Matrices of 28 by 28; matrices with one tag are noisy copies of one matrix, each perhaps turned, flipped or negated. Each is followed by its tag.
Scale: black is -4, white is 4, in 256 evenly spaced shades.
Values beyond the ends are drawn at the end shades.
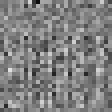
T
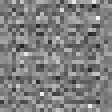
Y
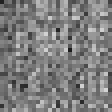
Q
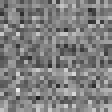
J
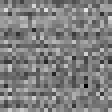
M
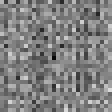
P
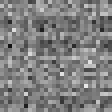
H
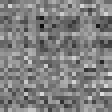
H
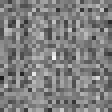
P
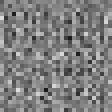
Y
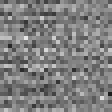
M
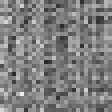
J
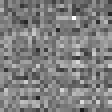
Q
